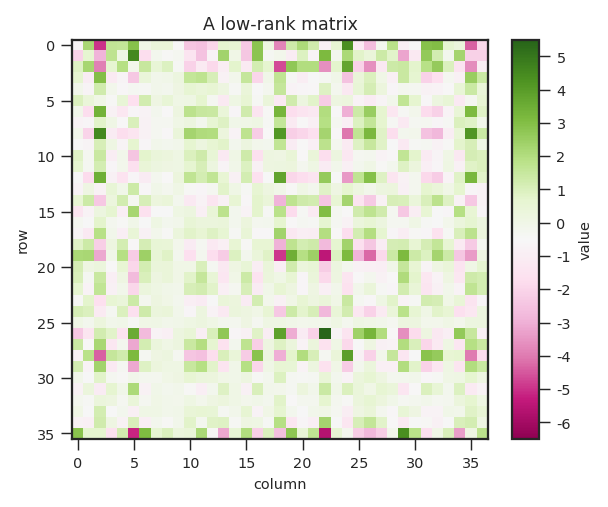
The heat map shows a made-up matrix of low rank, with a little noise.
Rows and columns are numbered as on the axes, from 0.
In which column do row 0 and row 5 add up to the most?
24
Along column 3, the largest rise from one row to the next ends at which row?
28
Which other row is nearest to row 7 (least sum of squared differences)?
9
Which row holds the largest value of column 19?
19
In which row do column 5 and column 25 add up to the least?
35
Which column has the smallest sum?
5
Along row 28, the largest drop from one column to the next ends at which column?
2
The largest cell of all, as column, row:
22, 26
